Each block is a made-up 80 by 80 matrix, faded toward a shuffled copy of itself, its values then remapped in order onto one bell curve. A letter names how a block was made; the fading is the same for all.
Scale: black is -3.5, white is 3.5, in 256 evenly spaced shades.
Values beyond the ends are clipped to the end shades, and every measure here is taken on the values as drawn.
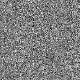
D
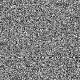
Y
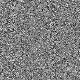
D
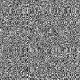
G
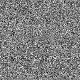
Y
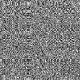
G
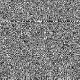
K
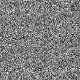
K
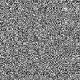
K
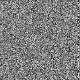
D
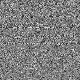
Y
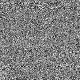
Y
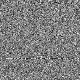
Y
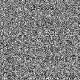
K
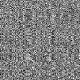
G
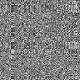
G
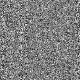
D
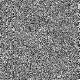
D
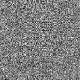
K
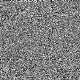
Y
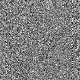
D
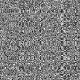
G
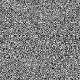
K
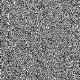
D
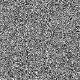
D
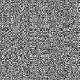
G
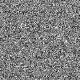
Y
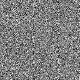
D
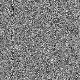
D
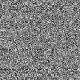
K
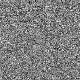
Y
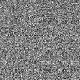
K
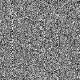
D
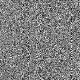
D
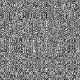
G
